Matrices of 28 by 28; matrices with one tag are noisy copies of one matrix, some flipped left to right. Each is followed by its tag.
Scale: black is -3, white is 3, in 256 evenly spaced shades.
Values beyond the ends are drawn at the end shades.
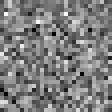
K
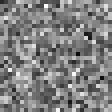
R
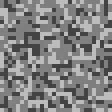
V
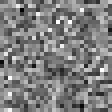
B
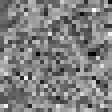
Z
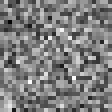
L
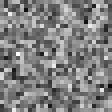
K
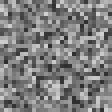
B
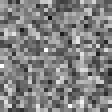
R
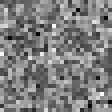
V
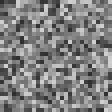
R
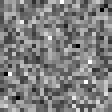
K
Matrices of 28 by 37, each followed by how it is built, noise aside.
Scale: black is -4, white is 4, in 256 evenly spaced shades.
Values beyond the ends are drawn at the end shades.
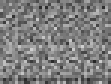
repeating columns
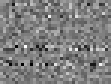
uneven rows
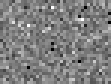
sparse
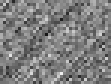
Hankel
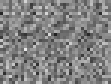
repeating columns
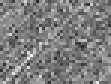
Hankel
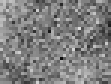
smooth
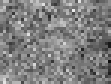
smooth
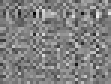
low rank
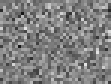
noise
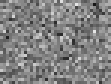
noise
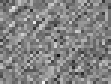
Hankel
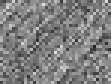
Hankel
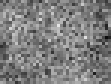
smooth
